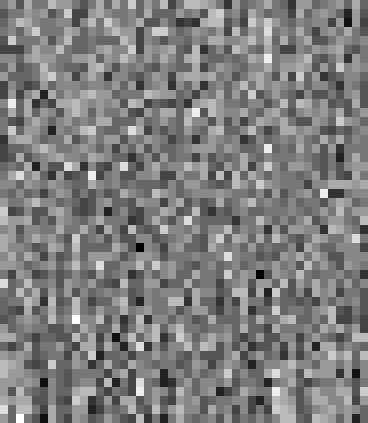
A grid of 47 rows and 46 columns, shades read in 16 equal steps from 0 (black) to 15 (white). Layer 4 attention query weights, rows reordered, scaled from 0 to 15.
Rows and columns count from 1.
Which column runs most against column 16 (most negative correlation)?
18
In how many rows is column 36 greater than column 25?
21
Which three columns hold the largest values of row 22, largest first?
41, 20, 16
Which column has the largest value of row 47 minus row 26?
3
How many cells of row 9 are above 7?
26
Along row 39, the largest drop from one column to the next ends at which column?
19
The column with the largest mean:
4
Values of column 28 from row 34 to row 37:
3 4 6 7
